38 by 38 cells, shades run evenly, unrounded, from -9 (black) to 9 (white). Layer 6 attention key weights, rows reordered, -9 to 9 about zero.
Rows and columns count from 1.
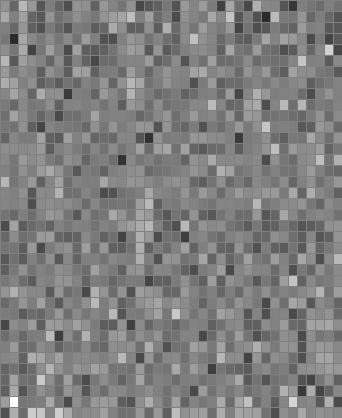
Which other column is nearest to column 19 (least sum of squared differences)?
31
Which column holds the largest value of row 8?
15
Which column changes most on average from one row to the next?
30
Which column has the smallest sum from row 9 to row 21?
27
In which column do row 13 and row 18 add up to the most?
35
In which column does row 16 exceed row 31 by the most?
7
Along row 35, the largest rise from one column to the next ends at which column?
5
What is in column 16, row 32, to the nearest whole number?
-1
